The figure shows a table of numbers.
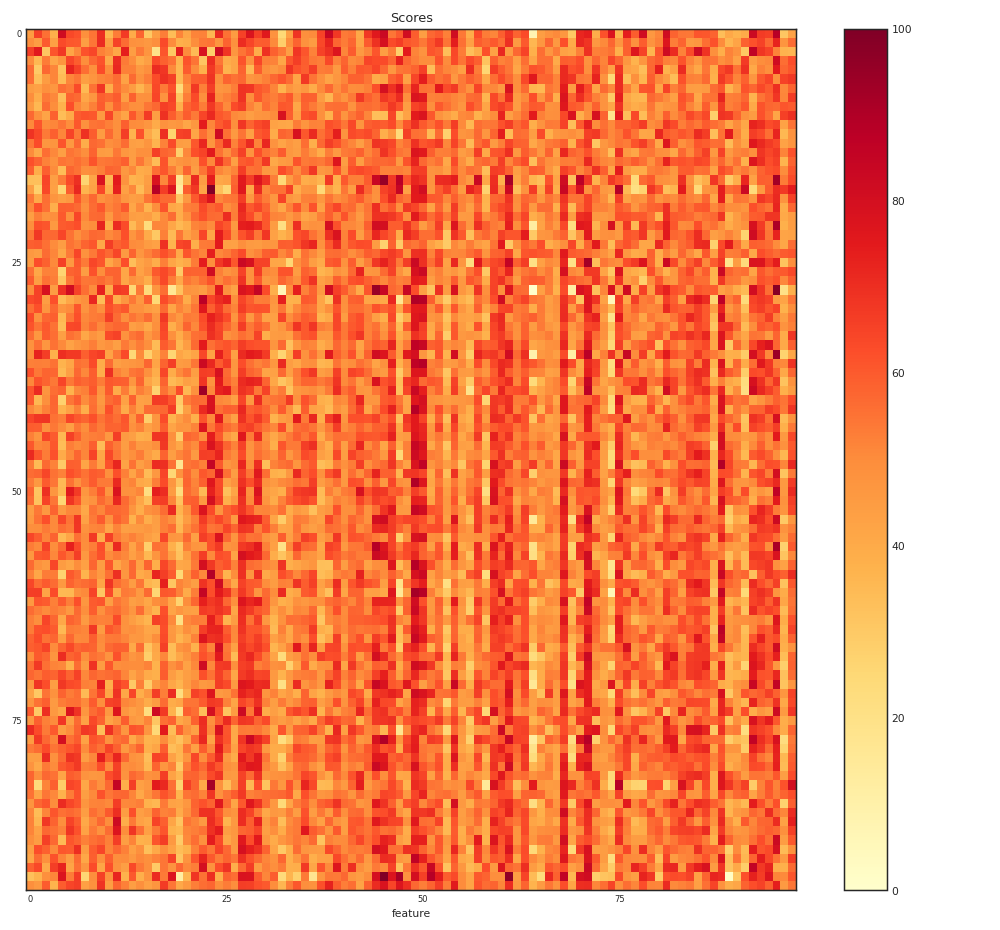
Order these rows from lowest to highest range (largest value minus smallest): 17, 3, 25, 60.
3, 60, 25, 17
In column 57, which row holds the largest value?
16
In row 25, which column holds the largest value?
71
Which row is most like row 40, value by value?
26
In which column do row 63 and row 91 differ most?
51
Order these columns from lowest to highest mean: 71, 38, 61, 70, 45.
38, 70, 45, 61, 71
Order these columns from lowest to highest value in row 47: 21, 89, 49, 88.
21, 89, 49, 88
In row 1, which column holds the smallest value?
32
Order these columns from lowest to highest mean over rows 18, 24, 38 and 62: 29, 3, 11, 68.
3, 11, 29, 68
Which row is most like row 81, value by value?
33
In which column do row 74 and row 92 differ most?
89
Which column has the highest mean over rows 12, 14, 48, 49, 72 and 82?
49
